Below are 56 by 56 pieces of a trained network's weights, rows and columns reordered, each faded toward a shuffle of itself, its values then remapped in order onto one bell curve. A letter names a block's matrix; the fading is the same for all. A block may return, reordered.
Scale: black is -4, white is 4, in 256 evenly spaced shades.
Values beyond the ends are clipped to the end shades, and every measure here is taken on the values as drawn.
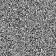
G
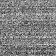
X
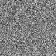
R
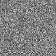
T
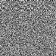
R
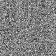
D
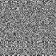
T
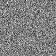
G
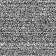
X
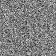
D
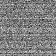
X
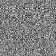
T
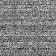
X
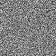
R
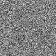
R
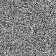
D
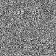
R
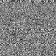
T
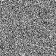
G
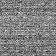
X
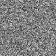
R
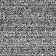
X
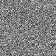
R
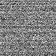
X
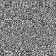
T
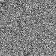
D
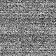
X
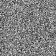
D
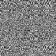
T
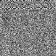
T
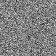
G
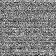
X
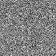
R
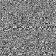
T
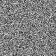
D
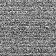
X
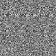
T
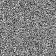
G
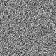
R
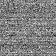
X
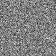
G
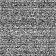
X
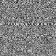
T
